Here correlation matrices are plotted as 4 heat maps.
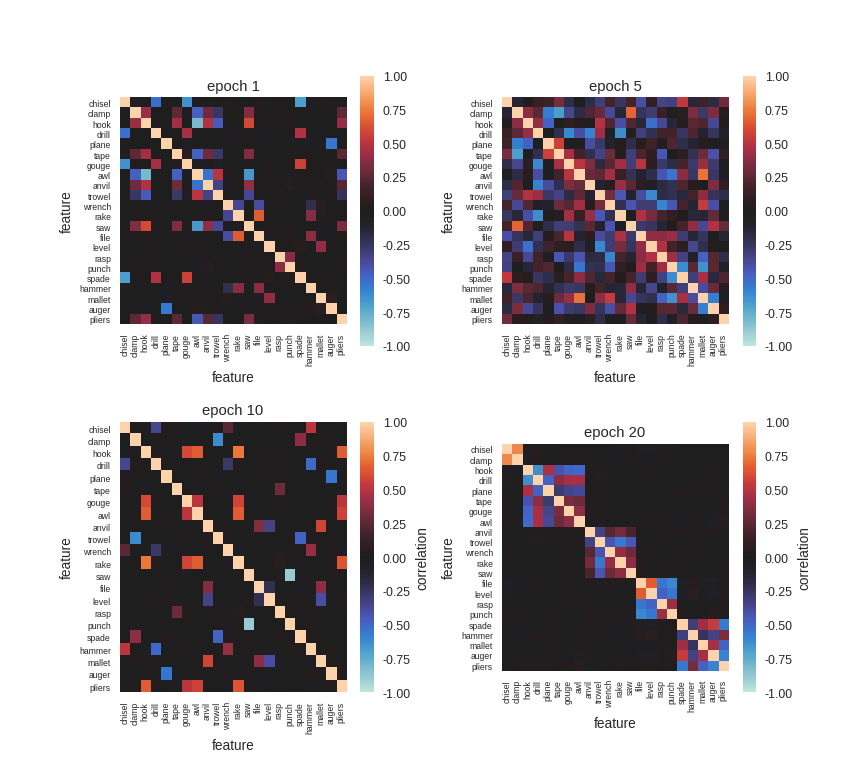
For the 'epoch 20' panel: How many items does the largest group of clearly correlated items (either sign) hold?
6
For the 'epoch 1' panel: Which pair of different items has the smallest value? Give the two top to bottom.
hook, awl
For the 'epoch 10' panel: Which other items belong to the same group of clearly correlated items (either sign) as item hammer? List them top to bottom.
chisel, drill, wrench
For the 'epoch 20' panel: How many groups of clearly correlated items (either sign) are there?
5
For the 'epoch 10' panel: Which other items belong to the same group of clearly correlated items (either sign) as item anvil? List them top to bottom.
file, level, mallet
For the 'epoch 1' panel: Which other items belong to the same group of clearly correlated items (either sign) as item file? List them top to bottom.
wrench, rake, hammer
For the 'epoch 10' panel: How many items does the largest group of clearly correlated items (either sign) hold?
5
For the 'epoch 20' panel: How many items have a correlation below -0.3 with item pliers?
3
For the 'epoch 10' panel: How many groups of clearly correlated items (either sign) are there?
7
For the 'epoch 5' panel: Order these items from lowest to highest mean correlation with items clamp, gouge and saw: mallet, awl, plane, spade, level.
plane, level, mallet, awl, spade
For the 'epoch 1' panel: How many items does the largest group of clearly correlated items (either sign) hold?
8
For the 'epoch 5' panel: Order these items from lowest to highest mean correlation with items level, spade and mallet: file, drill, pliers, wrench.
drill, file, pliers, wrench
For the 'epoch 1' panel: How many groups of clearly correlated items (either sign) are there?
6
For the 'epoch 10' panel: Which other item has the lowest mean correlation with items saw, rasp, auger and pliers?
punch
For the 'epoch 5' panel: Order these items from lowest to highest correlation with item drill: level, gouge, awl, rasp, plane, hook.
gouge, awl, level, plane, rasp, hook
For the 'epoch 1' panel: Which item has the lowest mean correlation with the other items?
awl
